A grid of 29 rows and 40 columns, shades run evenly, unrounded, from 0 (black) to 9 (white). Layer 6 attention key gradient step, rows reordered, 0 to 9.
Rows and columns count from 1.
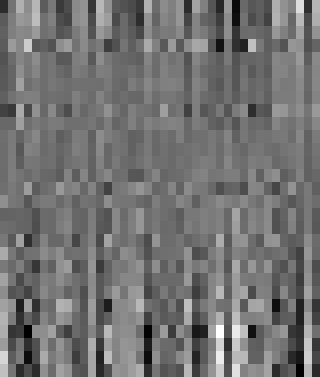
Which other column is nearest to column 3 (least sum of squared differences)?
35
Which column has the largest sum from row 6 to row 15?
38
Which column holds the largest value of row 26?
28
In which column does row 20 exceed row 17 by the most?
1
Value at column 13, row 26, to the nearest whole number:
3
